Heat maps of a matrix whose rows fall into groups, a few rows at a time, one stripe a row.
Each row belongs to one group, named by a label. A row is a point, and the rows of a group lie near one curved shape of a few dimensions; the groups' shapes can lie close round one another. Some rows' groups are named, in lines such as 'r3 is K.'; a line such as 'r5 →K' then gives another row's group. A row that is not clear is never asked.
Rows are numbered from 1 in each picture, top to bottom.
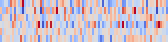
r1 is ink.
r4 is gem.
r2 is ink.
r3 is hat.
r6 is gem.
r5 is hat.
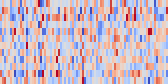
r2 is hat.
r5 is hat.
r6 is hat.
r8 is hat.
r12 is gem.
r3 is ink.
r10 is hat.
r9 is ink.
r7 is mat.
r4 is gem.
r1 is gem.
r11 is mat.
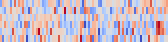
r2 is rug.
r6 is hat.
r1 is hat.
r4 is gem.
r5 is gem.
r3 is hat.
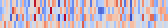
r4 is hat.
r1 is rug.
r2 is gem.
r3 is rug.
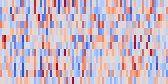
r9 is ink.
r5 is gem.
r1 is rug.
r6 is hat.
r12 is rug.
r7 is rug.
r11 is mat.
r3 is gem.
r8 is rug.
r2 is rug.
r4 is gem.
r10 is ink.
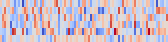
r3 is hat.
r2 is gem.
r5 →hat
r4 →rug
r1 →ink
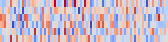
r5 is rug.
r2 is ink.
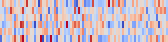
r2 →ink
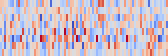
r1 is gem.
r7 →hat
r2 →hat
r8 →hat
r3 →gem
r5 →rug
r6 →ink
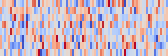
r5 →ink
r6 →ink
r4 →hat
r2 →rug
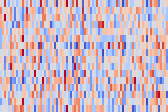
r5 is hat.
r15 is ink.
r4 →gem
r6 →ink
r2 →mat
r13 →rug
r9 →ink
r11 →rug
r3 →hat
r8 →ink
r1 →ink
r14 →gem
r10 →ink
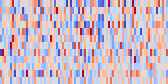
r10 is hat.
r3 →gem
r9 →rug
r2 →ink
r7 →ink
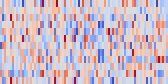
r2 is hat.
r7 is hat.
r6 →rug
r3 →rug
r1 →ink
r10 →gem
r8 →gem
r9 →gem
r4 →gem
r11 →ink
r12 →rug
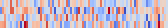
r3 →ink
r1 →rug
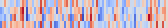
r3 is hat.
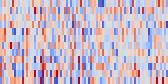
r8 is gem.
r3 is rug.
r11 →mat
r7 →rug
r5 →hat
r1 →gem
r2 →rug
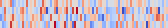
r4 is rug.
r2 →ink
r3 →gem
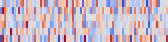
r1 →ink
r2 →hat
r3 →rug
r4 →gem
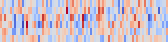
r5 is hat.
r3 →hat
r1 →gem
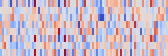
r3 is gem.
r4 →ink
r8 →rug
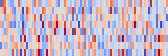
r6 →gem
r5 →rug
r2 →hat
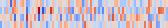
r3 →mat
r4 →gem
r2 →gem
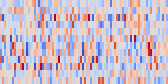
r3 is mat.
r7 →hat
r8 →hat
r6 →rug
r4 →gem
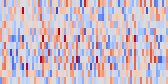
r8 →rug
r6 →ink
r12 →hat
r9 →ink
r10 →hat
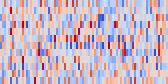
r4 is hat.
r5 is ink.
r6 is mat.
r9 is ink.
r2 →rug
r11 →hat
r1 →ink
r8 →gem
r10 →ink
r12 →rug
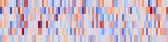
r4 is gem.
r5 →ink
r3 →ink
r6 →hat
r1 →gem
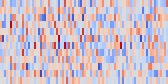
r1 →hat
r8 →ink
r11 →ink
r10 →hat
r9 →rug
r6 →hat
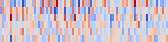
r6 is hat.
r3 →rug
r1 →ink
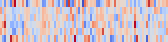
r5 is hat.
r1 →hat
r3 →hat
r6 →rug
